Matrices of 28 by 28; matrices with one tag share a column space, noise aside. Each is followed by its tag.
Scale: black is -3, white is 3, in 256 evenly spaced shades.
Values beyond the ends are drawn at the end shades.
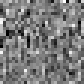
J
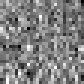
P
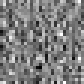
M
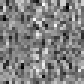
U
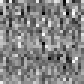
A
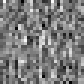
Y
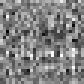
J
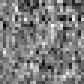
U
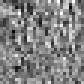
A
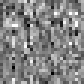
A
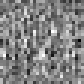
J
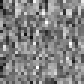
A
